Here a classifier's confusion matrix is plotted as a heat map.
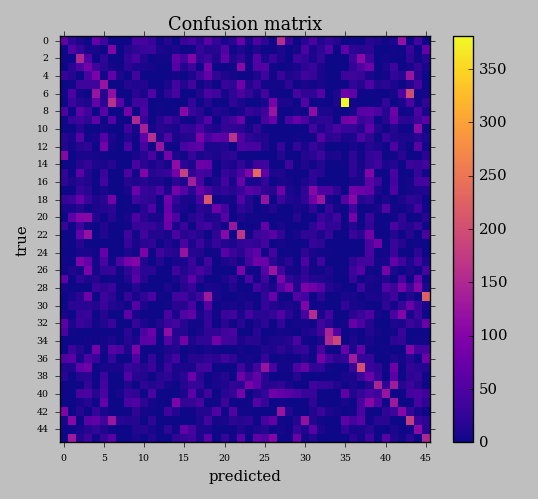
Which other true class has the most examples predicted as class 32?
18
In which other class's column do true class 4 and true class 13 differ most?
43
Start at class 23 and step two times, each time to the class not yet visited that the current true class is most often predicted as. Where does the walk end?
41
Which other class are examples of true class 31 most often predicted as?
42
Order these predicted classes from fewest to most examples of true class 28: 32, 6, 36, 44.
36, 6, 32, 44
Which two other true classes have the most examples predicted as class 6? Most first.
7, 43
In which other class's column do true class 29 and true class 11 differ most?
45
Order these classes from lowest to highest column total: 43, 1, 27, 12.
12, 1, 27, 43
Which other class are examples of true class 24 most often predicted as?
15
